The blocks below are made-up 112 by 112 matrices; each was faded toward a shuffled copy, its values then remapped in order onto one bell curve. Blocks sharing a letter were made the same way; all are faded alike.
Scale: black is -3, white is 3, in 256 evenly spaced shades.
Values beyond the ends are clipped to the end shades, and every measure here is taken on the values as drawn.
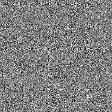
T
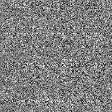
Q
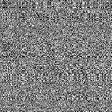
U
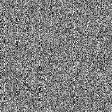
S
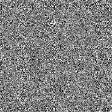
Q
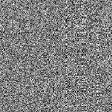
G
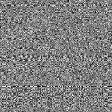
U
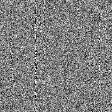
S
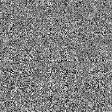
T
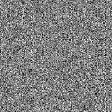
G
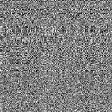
U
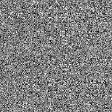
T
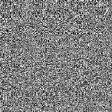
G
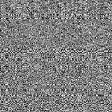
U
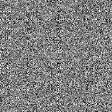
T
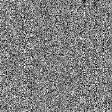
S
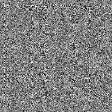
Q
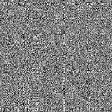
G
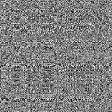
U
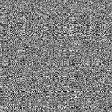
U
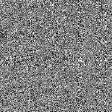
Q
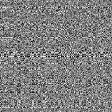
U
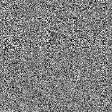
T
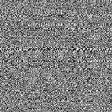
U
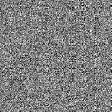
G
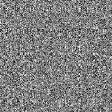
G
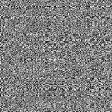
U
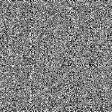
T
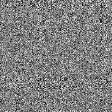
Q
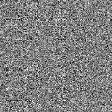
G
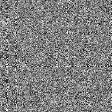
Q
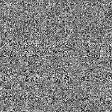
T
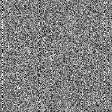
S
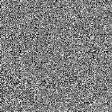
T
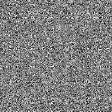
Q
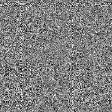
Q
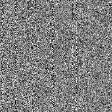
S
